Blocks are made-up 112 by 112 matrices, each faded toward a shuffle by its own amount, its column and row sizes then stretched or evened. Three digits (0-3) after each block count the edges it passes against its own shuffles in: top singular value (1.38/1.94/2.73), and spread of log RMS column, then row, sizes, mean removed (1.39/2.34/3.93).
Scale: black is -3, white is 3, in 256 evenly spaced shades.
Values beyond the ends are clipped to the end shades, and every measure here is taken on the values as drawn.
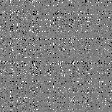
0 2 2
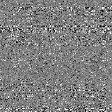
2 1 2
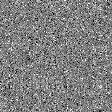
1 1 0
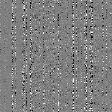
2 3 1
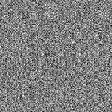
2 0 0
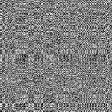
3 2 2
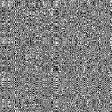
3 2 0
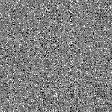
2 1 0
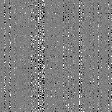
2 3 1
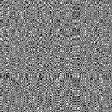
3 2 1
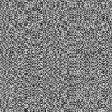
3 2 1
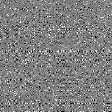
2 1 2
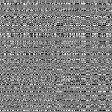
3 0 3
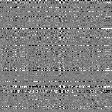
3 1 3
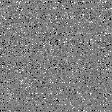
1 1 2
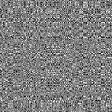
3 1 2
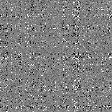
1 2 2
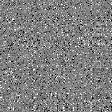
2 1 1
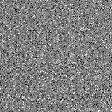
2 0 0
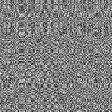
3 0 0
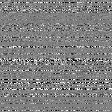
2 0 3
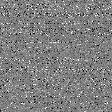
1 0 2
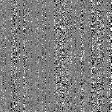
1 3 1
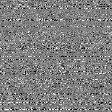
0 0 3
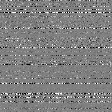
2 0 3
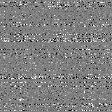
1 1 3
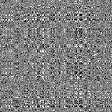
3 2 2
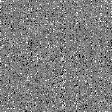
0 2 1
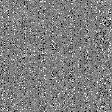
0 2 0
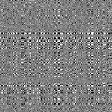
3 2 3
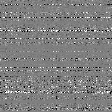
1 1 3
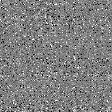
0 1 2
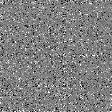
1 1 2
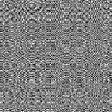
3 1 2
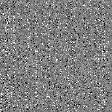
0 2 1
